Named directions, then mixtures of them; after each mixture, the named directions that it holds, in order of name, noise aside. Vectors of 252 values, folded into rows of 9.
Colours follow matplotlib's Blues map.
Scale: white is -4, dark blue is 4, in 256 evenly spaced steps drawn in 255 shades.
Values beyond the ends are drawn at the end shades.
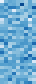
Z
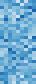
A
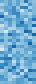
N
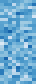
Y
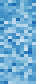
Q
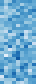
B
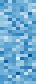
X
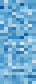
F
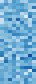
X, Z.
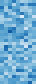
F, Y.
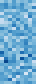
X, Z.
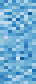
A, X.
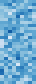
B, Y.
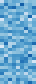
Z.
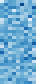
Z.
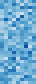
A, X, Y.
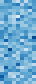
A, B.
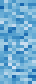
F, Y.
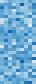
F, Y, Z.
